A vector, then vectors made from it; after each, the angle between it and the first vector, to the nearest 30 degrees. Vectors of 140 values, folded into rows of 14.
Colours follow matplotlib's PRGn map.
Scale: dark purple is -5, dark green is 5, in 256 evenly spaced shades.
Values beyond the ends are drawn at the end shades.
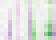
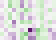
90 degrees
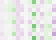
60 degrees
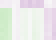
90 degrees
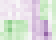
120 degrees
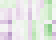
30 degrees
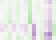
150 degrees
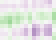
120 degrees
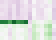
60 degrees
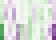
90 degrees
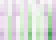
90 degrees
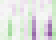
150 degrees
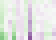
60 degrees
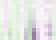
150 degrees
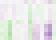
150 degrees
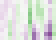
150 degrees
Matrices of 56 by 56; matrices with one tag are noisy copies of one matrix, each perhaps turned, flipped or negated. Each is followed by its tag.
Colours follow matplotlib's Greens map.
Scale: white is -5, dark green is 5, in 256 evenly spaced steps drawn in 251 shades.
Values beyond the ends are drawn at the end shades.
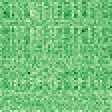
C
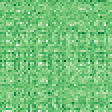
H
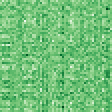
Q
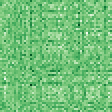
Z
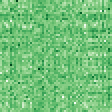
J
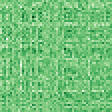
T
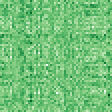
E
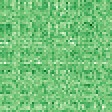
Q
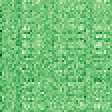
C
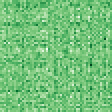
T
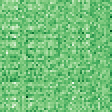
C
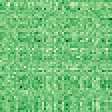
Q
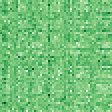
Q
